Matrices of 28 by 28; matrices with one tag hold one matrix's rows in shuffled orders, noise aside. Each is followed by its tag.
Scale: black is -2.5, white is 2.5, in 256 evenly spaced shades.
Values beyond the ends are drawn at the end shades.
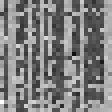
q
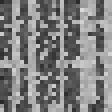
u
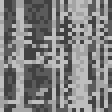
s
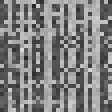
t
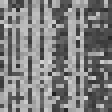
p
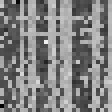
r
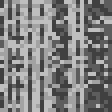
p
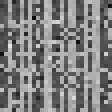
t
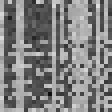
s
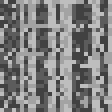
r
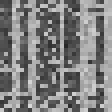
u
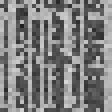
q
